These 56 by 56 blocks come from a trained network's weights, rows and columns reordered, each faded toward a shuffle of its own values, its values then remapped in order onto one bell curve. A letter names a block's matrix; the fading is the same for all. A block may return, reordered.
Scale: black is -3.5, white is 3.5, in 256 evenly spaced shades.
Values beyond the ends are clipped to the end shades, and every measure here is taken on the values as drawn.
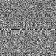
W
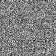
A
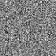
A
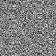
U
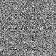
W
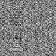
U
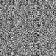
U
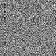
U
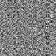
U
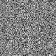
A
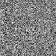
A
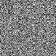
A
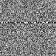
W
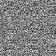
W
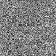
A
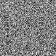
A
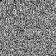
U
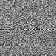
W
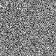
A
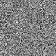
W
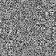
A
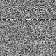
W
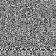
W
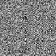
U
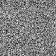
A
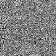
W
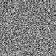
U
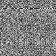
W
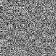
U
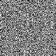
A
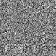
A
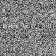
W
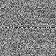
W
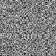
U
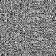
A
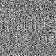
A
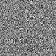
A
